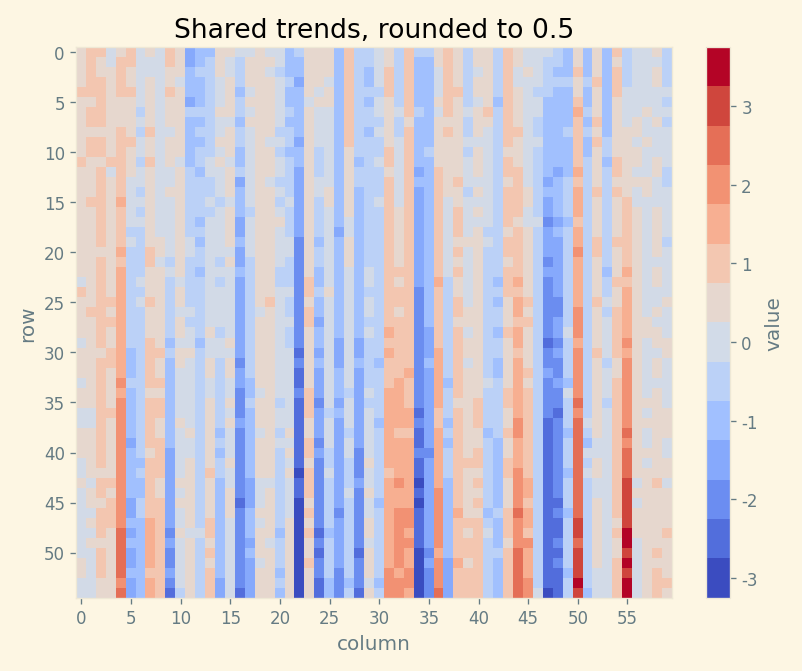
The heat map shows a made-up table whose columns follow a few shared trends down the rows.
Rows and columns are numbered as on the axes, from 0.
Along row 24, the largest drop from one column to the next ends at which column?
34
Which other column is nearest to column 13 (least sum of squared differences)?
39
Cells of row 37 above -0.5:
39
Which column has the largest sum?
50
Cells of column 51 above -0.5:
3
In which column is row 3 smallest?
22
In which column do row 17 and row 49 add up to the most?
55
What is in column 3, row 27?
1
